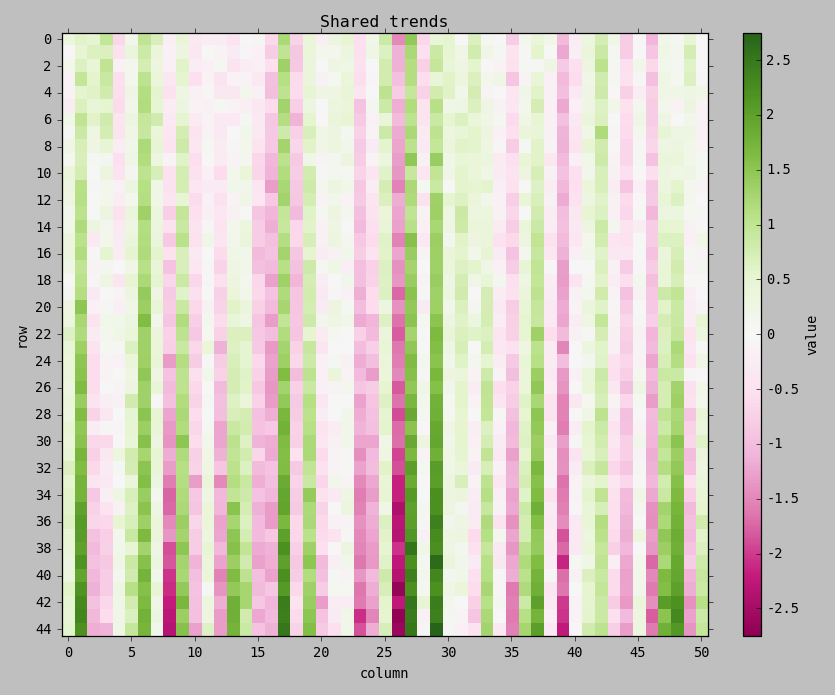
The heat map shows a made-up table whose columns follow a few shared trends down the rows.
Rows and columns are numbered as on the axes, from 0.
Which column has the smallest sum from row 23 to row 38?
26
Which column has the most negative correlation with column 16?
28
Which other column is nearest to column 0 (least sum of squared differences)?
41
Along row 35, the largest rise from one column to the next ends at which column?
27
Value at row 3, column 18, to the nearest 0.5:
-0.5
